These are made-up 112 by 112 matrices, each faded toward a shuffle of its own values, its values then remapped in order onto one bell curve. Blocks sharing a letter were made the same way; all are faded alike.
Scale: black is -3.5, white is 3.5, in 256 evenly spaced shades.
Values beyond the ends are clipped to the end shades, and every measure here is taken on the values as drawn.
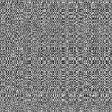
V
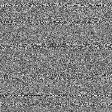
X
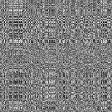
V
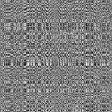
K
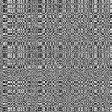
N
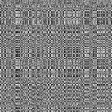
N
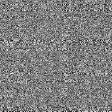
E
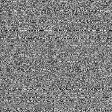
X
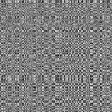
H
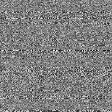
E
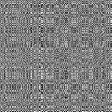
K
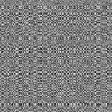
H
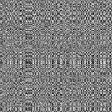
H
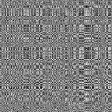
H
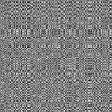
H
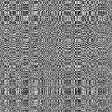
H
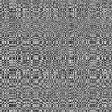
K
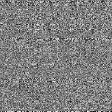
E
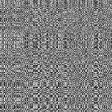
V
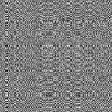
V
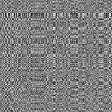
H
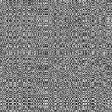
V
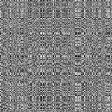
V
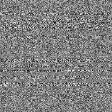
E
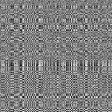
N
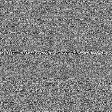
X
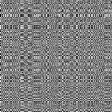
N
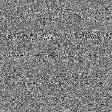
X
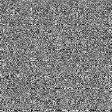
E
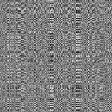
V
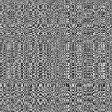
K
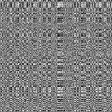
H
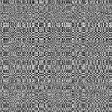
H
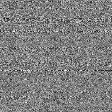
X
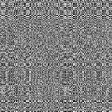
V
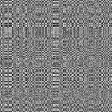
N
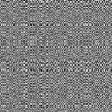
K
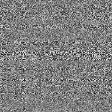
E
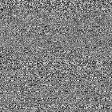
X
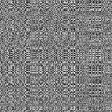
V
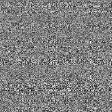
E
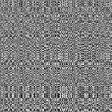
K
